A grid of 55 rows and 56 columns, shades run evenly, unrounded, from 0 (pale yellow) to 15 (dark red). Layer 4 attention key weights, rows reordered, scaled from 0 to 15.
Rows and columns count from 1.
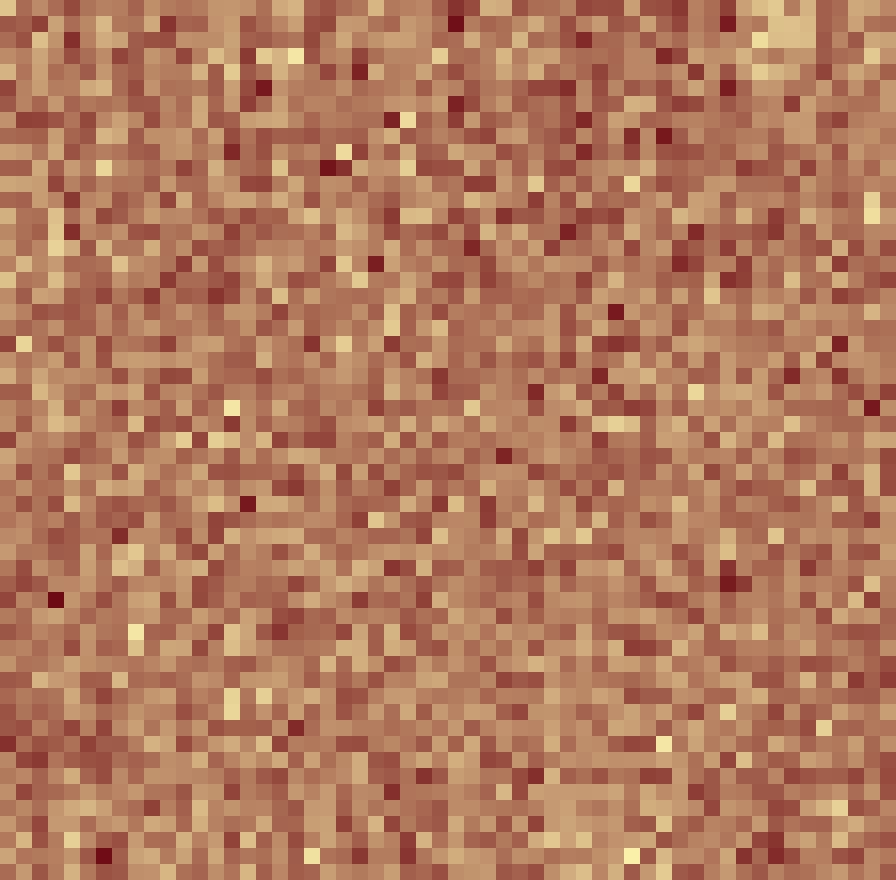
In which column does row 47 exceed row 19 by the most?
18
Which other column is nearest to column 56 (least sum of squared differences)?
6
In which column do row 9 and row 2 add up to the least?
7
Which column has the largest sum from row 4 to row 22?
36
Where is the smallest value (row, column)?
54, 40
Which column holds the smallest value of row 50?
32
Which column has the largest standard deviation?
15
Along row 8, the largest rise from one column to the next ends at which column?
27
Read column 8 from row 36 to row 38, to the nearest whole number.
3 10 8
